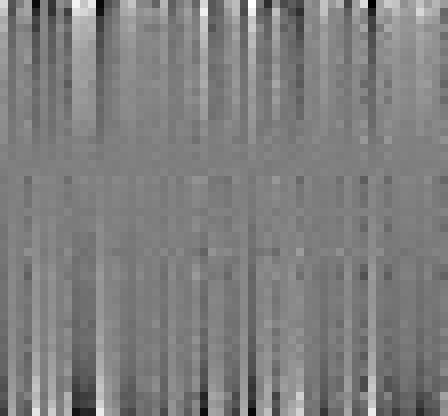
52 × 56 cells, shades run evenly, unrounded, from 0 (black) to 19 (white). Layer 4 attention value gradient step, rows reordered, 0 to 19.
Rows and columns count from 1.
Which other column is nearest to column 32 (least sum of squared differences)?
10
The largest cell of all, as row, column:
1, 32
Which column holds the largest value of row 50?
38
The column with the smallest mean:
46
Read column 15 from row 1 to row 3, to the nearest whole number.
8 9 9
